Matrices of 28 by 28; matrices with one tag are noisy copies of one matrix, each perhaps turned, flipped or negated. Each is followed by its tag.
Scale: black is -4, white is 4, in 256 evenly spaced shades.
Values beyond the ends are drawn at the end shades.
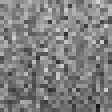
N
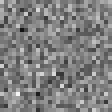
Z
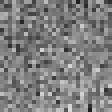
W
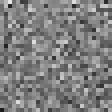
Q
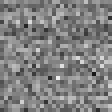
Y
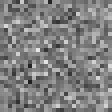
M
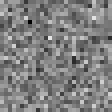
Z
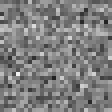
Y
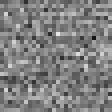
Y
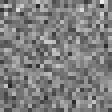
Q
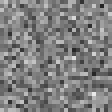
Z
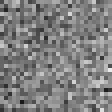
W
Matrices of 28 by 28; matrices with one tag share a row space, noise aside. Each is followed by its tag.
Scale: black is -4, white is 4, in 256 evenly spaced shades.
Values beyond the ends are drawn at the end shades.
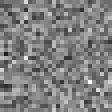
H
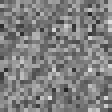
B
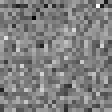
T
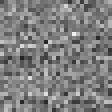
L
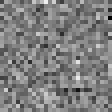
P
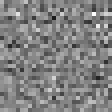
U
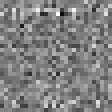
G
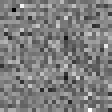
L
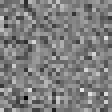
H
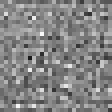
T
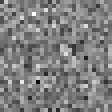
G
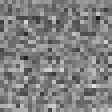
U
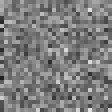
B
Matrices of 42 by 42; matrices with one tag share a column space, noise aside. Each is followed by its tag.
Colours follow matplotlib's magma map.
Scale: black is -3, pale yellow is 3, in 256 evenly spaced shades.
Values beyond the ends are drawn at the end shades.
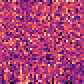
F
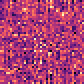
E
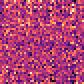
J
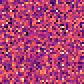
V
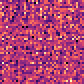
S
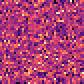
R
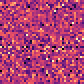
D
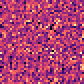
V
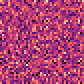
R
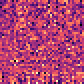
J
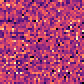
R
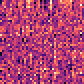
E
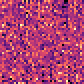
J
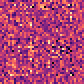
D
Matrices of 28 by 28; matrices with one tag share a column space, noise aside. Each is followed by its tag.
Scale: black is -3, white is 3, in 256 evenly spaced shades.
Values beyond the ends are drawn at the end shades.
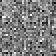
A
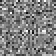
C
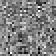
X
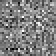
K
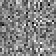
K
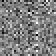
C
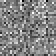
C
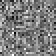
A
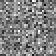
C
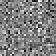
C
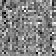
A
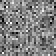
A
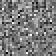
A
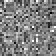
K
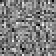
K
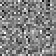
C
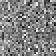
K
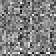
X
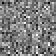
X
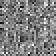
X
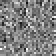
K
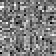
A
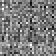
X
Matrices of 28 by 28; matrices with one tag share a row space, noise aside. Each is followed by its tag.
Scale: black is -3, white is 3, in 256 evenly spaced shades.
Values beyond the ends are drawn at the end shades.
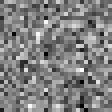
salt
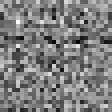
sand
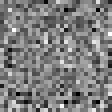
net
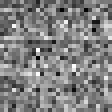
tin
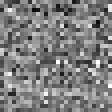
net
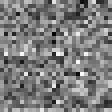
sand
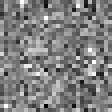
salt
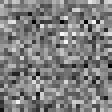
tin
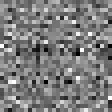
net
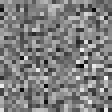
salt
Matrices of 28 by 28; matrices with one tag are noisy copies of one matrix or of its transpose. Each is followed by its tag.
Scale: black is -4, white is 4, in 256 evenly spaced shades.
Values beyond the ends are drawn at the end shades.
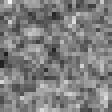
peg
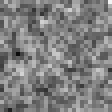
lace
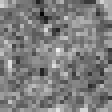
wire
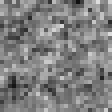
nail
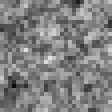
nail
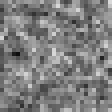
lace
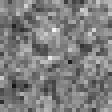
nail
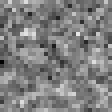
peg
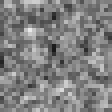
peg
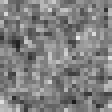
wire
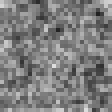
wire
